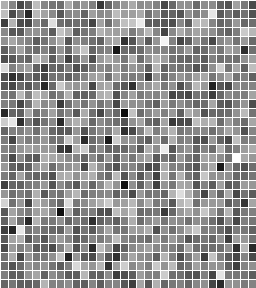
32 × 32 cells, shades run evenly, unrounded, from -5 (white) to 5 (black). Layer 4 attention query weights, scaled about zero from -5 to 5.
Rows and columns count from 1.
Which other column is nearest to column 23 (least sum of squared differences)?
24
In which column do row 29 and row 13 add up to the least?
17
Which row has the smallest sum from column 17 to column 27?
23
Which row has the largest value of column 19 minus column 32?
8
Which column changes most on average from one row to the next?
9
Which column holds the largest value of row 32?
28
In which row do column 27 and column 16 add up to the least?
2
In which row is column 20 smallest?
30
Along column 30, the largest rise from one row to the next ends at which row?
19
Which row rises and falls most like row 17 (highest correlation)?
31
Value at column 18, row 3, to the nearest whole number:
-4
